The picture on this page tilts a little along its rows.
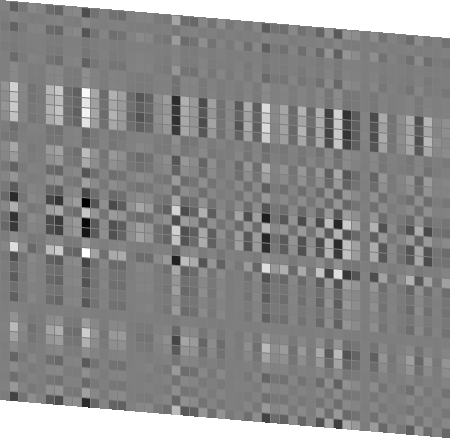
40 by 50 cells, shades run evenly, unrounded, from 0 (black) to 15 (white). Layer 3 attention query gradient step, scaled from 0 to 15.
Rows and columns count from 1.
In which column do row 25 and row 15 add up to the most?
10
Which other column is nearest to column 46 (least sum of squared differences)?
32
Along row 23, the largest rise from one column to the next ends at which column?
39
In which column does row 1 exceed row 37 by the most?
20
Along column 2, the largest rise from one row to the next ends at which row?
21
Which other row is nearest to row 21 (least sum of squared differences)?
15
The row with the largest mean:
25
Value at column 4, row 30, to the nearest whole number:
8
